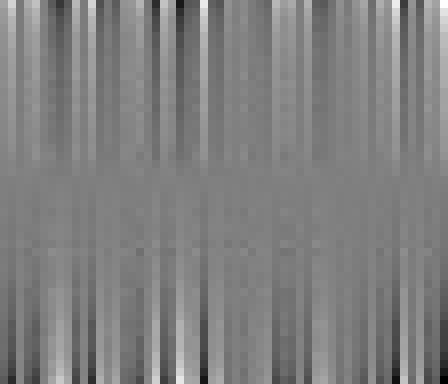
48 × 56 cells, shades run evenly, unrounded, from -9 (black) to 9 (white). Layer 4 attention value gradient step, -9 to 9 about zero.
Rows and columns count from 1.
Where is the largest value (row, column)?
1, 56
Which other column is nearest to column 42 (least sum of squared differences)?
47
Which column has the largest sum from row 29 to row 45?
23
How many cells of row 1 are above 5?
5
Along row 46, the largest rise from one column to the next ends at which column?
51
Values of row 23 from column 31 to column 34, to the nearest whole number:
0 0 0 0
